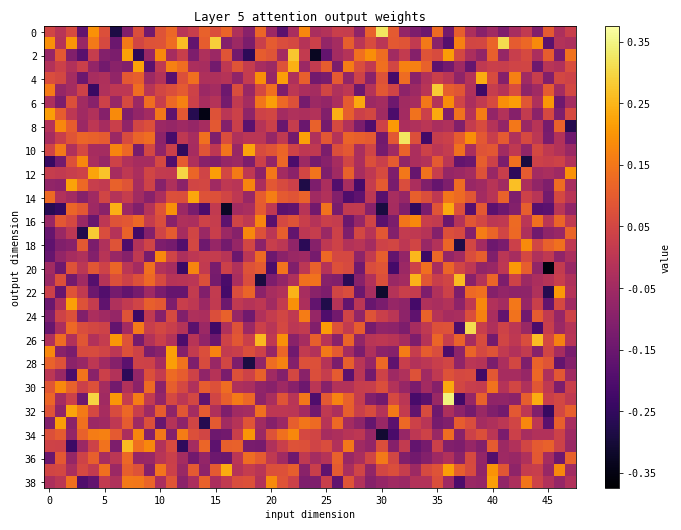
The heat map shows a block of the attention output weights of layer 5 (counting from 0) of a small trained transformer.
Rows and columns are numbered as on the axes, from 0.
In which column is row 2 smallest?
24
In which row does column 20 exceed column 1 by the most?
6
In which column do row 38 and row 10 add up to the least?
12
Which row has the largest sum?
1
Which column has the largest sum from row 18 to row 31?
36
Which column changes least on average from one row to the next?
47
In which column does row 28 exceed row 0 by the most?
21
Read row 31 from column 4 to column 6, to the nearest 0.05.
0.3 -0.05 0.2
